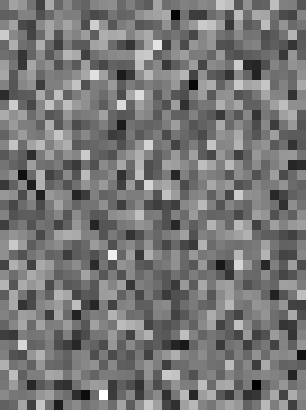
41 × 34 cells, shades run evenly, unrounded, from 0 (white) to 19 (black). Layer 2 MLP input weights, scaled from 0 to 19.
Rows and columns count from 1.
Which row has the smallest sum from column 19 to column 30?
17
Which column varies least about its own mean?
28
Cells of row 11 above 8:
23
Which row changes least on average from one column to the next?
24
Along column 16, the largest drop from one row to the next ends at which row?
10
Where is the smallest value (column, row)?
12, 40
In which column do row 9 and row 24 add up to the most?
22
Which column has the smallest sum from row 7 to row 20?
16
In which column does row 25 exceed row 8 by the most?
21
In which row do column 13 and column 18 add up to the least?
26
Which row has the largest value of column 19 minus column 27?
7
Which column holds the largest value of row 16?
4
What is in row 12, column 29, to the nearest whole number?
15
